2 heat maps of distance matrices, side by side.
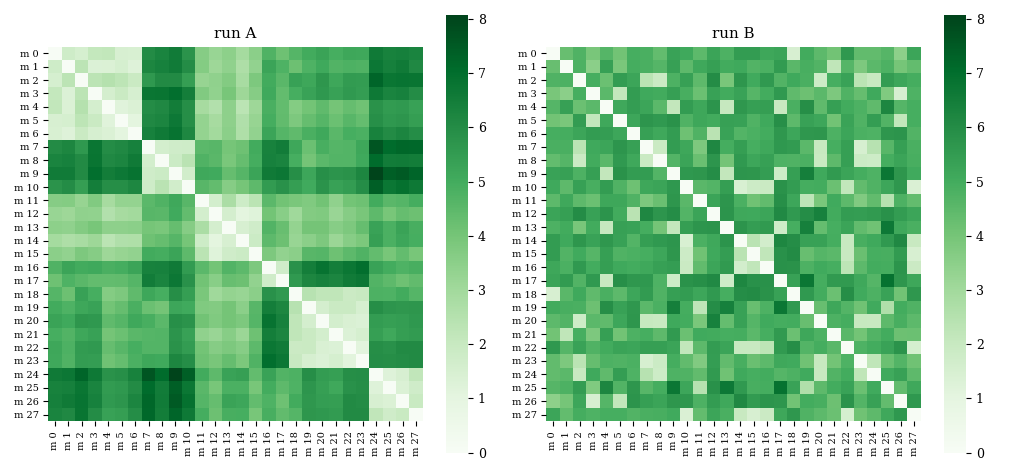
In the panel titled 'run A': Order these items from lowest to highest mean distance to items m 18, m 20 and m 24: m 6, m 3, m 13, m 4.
m 13, m 4, m 6, m 3
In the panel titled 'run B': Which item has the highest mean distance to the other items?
m 12
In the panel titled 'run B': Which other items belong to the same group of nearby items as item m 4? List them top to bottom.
m 9, m 13, m 17
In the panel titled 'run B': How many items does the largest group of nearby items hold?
6
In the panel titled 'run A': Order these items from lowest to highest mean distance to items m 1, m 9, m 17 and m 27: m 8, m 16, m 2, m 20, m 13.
m 13, m 16, m 2, m 8, m 20
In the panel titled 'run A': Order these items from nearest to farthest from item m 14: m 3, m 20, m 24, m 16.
m 3, m 20, m 16, m 24
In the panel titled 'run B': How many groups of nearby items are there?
8
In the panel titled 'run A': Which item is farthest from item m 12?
m 9
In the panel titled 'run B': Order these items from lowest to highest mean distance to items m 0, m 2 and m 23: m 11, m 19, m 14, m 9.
m 11, m 19, m 9, m 14
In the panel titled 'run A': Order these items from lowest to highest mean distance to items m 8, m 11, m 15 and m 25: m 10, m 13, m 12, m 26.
m 12, m 13, m 26, m 10
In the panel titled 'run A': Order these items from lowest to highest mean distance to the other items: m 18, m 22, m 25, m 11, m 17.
m 11, m 18, m 22, m 17, m 25
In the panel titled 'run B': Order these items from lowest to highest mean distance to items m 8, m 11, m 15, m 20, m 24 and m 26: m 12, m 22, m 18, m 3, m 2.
m 2, m 3, m 22, m 18, m 12
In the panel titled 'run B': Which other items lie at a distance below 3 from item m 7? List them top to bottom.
m 2, m 8, m 20, m 23, m 24
